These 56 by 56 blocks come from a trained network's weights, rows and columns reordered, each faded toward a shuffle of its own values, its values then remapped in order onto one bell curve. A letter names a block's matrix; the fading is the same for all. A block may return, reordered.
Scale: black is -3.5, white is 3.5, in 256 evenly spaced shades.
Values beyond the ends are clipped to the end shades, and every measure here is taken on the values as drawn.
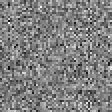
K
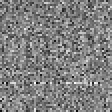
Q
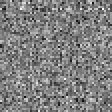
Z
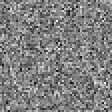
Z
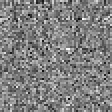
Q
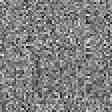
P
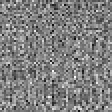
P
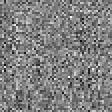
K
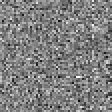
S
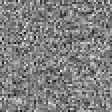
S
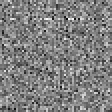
Q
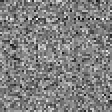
Z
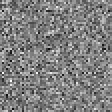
S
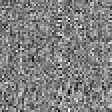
P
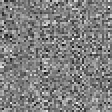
K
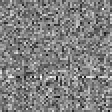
Q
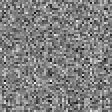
P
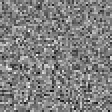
S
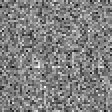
Z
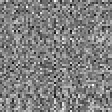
P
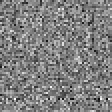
Z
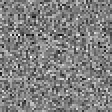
Z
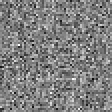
Q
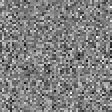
K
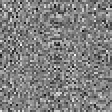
K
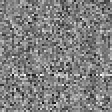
Q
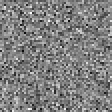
Z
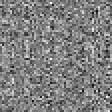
K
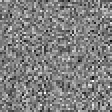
K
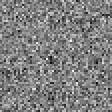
S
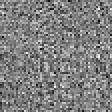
K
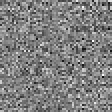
K
